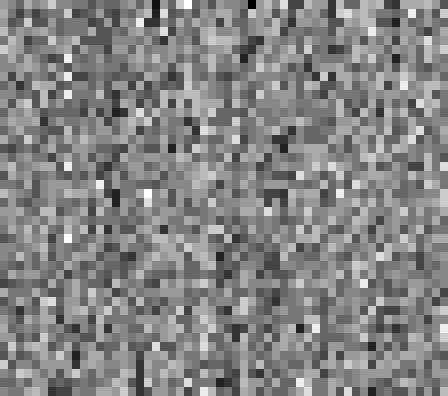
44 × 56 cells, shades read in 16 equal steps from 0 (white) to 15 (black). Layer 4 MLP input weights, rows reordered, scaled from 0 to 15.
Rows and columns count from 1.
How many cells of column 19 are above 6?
26
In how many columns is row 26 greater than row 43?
22
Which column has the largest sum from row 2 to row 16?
31
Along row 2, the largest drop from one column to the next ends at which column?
21
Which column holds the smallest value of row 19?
9
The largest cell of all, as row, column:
1, 32
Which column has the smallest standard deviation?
55
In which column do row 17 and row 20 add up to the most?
36
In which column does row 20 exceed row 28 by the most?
37
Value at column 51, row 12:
7
